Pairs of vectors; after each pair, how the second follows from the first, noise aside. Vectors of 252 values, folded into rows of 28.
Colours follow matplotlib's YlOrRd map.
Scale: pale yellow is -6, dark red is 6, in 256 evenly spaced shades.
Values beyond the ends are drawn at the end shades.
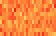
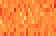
partly zeroed.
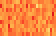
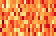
reversed, scaled up.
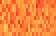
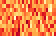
reversed, scaled up.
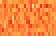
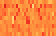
partly zeroed.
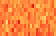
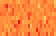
partly zeroed.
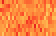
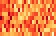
reversed, negated, scaled up.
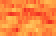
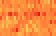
partly zeroed.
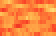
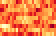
reversed, scaled up.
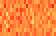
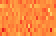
reversed, partly zeroed.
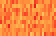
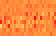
partly zeroed.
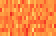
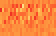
reversed, partly zeroed.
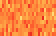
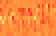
reversed, partly zeroed.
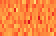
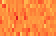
reversed, partly zeroed.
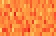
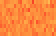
wrapped around, negated, shrunk.
